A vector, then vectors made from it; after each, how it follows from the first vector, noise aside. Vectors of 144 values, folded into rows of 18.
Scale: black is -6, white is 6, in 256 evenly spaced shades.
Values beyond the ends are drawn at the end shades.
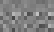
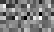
reversed, scaled up.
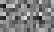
reversed, negated, scaled up.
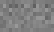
wrapped around, negated, shrunk.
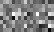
scaled up.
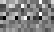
reversed, negated, scaled up.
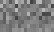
wrapped around.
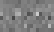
partly zeroed.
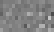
negated, partly zeroed.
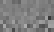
partly zeroed.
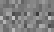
negated.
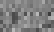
sign-scrambled.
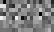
reversed, scaled up.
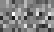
scaled up.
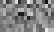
wrapped around, scaled up.
